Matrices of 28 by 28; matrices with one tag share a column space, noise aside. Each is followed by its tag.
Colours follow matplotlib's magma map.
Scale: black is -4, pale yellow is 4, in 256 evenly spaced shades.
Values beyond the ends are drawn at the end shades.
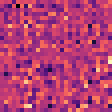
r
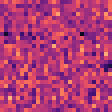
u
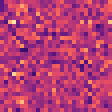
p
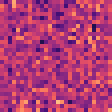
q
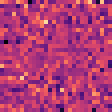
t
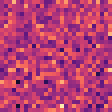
r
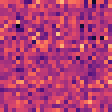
q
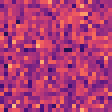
r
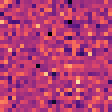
p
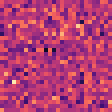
p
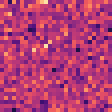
q
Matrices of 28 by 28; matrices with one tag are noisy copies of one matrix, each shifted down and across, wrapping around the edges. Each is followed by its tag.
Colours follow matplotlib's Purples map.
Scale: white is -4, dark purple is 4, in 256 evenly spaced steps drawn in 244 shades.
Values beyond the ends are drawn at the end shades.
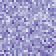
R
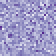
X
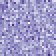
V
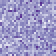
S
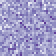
S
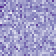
R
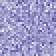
S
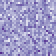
S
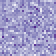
R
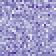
R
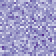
X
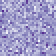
S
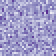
V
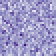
S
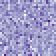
S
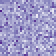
S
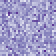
S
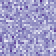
V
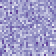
V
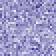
R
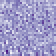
V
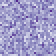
S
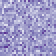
R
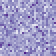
S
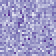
V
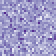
S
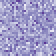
S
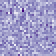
V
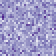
S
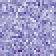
R
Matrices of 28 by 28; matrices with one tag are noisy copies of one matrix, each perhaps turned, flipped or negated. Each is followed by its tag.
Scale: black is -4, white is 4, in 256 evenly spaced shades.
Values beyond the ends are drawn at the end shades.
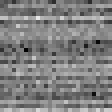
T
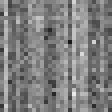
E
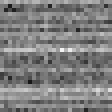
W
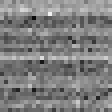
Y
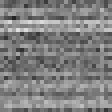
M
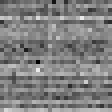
T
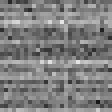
W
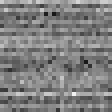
T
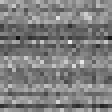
E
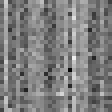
E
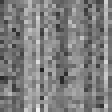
E
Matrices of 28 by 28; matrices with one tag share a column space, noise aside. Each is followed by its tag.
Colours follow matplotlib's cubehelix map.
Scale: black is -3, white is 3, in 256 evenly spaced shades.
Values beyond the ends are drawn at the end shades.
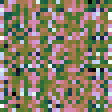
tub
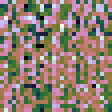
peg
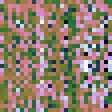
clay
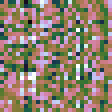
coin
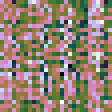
coin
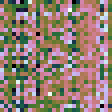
tub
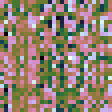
peg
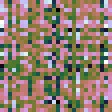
coin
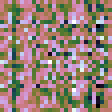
clay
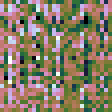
peg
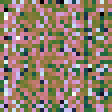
tub
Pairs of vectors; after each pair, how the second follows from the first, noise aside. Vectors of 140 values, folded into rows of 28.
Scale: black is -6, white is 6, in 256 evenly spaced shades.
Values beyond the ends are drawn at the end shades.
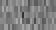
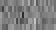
sign-scrambled.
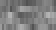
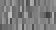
sign-scrambled.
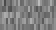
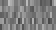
shuffled.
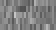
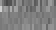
wrapped around, partly zeroed.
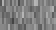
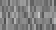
shuffled.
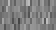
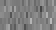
wrapped around, partly zeroed.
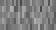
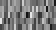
wrapped around, negated, scaled up.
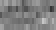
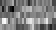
reversed, negated, scaled up.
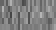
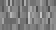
sign-scrambled.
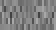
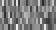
wrapped around, negated, scaled up.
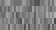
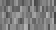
sign-scrambled.
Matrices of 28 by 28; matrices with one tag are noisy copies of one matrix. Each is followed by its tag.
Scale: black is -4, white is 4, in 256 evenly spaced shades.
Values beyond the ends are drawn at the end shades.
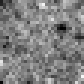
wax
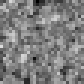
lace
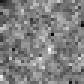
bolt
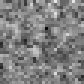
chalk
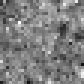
wax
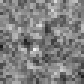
chalk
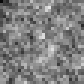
bolt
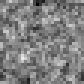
lace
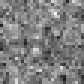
chalk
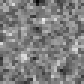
lace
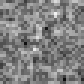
chalk
